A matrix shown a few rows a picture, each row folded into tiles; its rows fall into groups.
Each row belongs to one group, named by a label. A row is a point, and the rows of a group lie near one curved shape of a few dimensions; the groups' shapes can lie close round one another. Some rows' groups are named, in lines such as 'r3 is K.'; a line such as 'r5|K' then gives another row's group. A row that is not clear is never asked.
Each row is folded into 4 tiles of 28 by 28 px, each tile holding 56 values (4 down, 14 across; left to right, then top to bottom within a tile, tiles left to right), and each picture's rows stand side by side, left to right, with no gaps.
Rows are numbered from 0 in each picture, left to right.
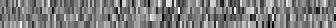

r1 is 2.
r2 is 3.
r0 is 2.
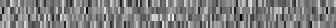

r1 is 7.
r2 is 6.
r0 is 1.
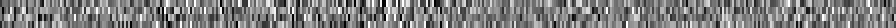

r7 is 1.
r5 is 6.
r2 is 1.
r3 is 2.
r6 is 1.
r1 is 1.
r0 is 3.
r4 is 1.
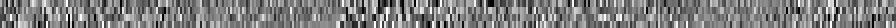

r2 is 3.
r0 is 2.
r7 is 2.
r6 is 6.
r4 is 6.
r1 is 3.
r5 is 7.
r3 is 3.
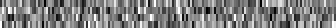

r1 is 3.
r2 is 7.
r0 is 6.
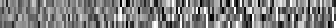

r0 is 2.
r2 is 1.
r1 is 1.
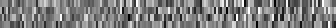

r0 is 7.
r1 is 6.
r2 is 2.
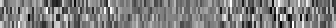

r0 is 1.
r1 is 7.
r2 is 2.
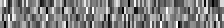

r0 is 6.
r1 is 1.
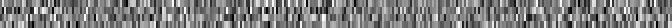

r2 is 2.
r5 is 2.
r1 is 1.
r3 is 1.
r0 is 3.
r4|2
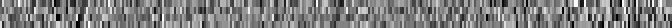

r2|2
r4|3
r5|1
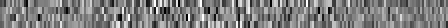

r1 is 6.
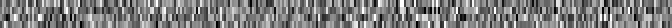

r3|3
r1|1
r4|6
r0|3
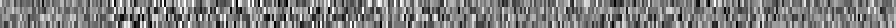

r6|6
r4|1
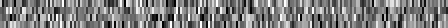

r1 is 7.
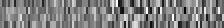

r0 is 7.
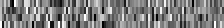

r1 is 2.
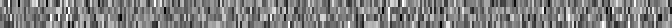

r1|6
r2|1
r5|1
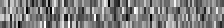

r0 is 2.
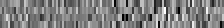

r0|2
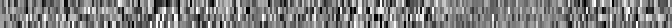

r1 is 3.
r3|3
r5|2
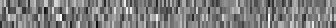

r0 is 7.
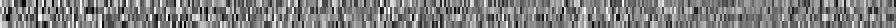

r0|2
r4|3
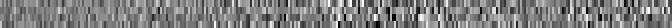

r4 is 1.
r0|1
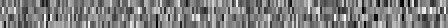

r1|3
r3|3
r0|2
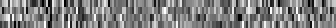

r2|6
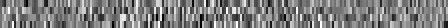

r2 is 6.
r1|2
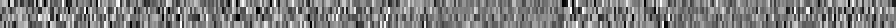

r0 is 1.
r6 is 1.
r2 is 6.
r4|3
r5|1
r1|2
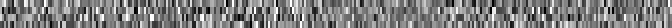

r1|3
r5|2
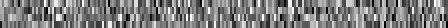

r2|3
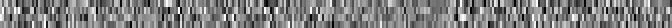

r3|2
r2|6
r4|6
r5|6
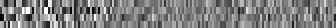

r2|3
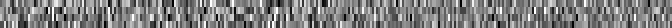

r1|1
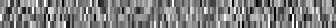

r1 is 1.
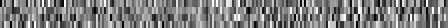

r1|7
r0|7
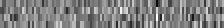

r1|2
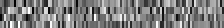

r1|2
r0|1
